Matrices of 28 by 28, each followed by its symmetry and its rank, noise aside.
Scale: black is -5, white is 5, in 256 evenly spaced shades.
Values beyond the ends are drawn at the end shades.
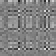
no symmetry, rank one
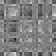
symmetric, rank one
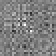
symmetric, rank three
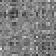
symmetric, rank three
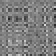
no symmetry, rank two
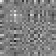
symmetric, rank two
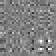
no symmetry, rank three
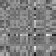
symmetric, rank two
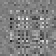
no symmetry, rank two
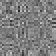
no symmetry, rank three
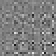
antisymmetric, rank two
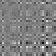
symmetric, rank one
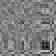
symmetric, rank two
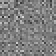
no symmetry, rank three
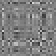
antisymmetric, rank two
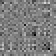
symmetric, rank three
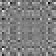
antisymmetric, rank two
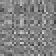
no symmetry, rank two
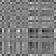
symmetric, rank one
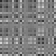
symmetric, rank one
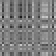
no symmetry, rank one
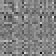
no symmetry, rank two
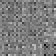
symmetric, rank three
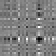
symmetric, rank one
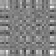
symmetric, rank one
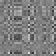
no symmetry, rank one
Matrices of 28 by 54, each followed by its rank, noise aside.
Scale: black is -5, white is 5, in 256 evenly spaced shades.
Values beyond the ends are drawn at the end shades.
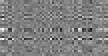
one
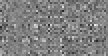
four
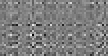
three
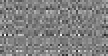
three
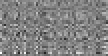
four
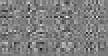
three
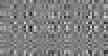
two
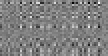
one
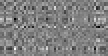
two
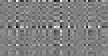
one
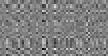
two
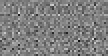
three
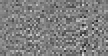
four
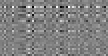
one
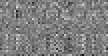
four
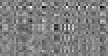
two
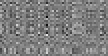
two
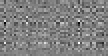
two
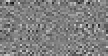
four
